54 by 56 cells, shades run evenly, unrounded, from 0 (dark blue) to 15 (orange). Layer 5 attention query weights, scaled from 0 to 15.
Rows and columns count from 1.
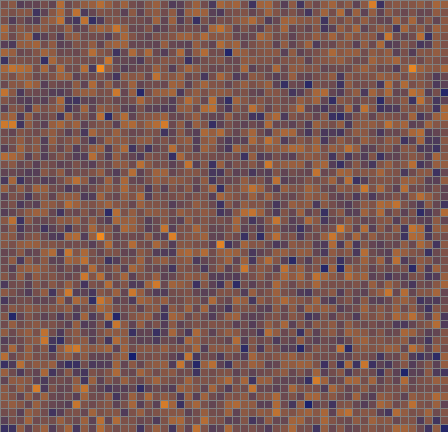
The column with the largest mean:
13
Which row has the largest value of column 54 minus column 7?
52
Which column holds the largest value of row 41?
15
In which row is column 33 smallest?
30
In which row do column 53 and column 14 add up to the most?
31
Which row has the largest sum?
9
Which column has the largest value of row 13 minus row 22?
27
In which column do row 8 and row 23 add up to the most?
14
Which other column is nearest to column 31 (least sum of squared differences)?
33
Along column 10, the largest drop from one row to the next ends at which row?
3
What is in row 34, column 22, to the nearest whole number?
3
